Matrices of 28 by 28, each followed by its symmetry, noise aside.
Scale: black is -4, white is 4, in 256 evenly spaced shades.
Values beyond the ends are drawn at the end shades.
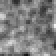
antisymmetric.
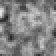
no symmetry.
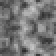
mirrored top to bottom.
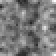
mirrored top to bottom.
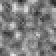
no symmetry.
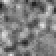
antisymmetric.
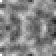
mirrored top to bottom.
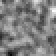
antisymmetric.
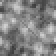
same after a half turn.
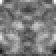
mirrored left to right.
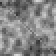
same after a half turn.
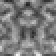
mirrored left to right.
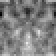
mirrored left to right.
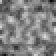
same after a half turn.
